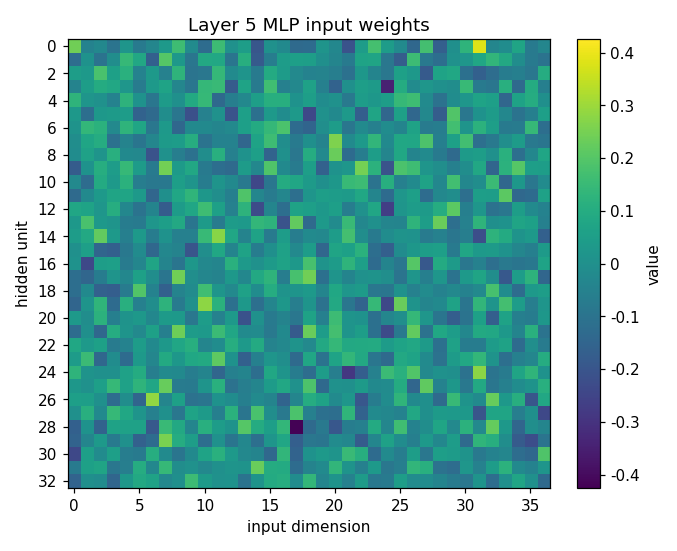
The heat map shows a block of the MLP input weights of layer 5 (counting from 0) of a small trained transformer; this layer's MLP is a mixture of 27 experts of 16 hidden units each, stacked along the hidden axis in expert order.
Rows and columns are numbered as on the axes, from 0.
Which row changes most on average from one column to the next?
19
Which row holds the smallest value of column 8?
6
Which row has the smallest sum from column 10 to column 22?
24
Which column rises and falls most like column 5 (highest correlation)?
35
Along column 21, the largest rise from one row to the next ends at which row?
25
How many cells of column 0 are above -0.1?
22
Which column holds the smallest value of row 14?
31
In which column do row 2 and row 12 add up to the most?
29
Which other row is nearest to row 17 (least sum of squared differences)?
32
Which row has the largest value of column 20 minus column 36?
7
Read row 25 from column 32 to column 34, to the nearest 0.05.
-0.1 -0.05 0
